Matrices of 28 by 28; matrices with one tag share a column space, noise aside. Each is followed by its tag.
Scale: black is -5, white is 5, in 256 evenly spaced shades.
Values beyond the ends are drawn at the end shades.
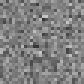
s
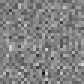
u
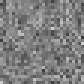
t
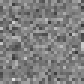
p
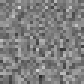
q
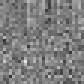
t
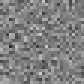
p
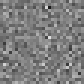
u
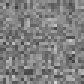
t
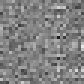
u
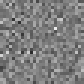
s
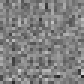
t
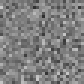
q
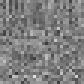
t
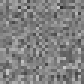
q
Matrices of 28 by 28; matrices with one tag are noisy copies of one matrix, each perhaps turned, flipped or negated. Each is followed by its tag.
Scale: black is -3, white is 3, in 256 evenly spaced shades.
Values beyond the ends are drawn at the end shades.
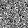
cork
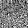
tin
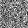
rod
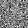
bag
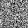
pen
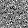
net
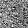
tin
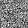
cork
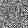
bag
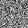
cork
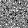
pen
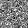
pen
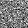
bag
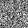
pen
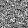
net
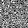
rod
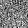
tin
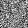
net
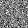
net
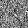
rod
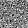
rod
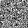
pen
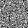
bag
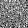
tin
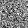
pen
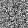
cork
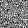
net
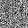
rod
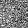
tin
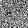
tin
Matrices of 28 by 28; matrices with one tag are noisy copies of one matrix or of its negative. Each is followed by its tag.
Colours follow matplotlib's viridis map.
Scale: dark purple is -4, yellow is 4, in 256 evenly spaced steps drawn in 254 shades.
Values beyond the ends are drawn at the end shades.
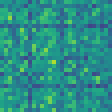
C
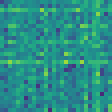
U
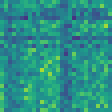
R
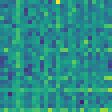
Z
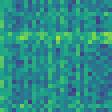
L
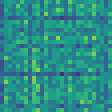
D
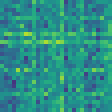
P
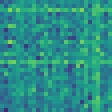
U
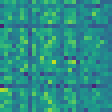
C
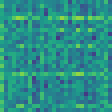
D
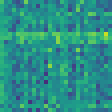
L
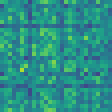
C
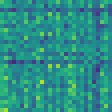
U
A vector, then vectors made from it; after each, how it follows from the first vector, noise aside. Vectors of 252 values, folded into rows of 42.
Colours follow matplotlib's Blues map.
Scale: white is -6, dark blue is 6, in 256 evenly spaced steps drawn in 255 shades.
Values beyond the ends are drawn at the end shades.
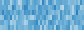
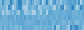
negated, partly zeroed.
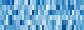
reversed, negated, scaled up.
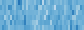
negated, partly zeroed.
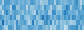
wrapped around.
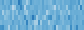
negated, partly zeroed.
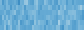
wrapped around, shrunk.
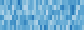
negated.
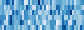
reversed, negated, scaled up.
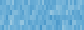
reversed, shrunk.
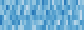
wrapped around.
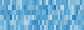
copied.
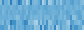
negated, partly zeroed.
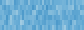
reversed, shrunk.
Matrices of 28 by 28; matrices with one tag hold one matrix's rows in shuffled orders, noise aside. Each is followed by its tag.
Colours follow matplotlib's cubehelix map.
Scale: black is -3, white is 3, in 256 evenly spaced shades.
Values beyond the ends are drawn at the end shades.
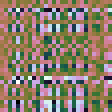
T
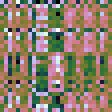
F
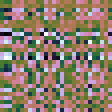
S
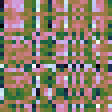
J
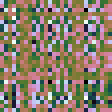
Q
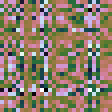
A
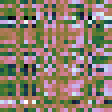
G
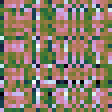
J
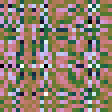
A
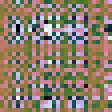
T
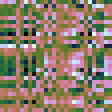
G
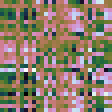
G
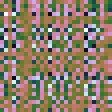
Q
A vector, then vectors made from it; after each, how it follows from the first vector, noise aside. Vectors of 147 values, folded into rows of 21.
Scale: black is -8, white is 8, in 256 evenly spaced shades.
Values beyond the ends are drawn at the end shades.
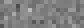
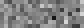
reversed, negated, scaled up.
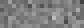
reversed.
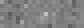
wrapped around, partly zeroed.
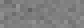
negated, shrunk.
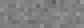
wrapped around, negated, shrunk.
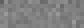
wrapped around, negated, shrunk.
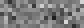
reversed, negated, scaled up.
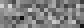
wrapped around, scaled up.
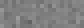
wrapped around, negated, shrunk.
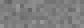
negated, shrunk.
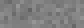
negated, shrunk.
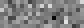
reversed, negated, scaled up.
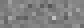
reversed, partly zeroed.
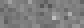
reversed, partly zeroed.
